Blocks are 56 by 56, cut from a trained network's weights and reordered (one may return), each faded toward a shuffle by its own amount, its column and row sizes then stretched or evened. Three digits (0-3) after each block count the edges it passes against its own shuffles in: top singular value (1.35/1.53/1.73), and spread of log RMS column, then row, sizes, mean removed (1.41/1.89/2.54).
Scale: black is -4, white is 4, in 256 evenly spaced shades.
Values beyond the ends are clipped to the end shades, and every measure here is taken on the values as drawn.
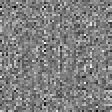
2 2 1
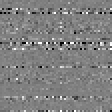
3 0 3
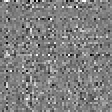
2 2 3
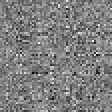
3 2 1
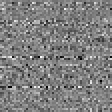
3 0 3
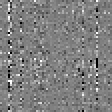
3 3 1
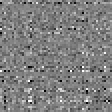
2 1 3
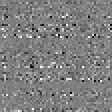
0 1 3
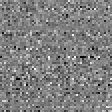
0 0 3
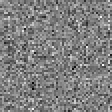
2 2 0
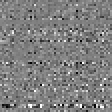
3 2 3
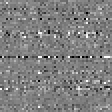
2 1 3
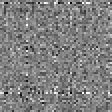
3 1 2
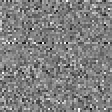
1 0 2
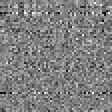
3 0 2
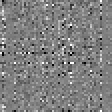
1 3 2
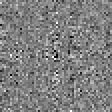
1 2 1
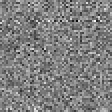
3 1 1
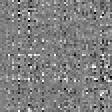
1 3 2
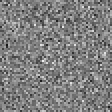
1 0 0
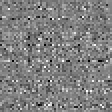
1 1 3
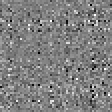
0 2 2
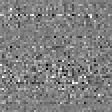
1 1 3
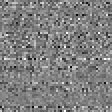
1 0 3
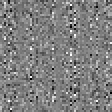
0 3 0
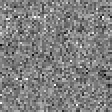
0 0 1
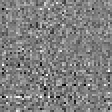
2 2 2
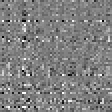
3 2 3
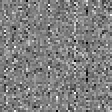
1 3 0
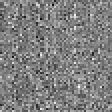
3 2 1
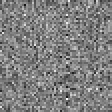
2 1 0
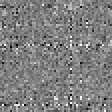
2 2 2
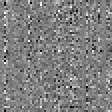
0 3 1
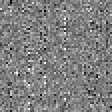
1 2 0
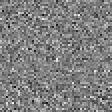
2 0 2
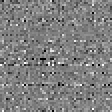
2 1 3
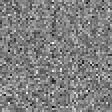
1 1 0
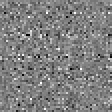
1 1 2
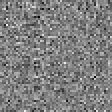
3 1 2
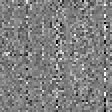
2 3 1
